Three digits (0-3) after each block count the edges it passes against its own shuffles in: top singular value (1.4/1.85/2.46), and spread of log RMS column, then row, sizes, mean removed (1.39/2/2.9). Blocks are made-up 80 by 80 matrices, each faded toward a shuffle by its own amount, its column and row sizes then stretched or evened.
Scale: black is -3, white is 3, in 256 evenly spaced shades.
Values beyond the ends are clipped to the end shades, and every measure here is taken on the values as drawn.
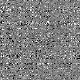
0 2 3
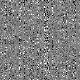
0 3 1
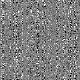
2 3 1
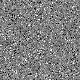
0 1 0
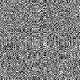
3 1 1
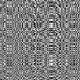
3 3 2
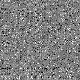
2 0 1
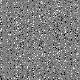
0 3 0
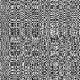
3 3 1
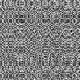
3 1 0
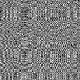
3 1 1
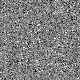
0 0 1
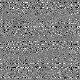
2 1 3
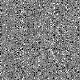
1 2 1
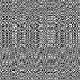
3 1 3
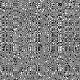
3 2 1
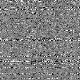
1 1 3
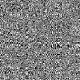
2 2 2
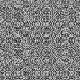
3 0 2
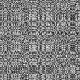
3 0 2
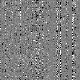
2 3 0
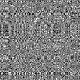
3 0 2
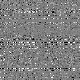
2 1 3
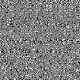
2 0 2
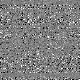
0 1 3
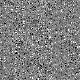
0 2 0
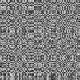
3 1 2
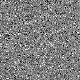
1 0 1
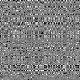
3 0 3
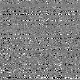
0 2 3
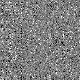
1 2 0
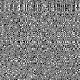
3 1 2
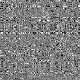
2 0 3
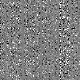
1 3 1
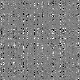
1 3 2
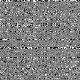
2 0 3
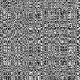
3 3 1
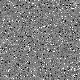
0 0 1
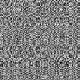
3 1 2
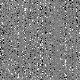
0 3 0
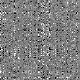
2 3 2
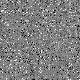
0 0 2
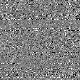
0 1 3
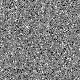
0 0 0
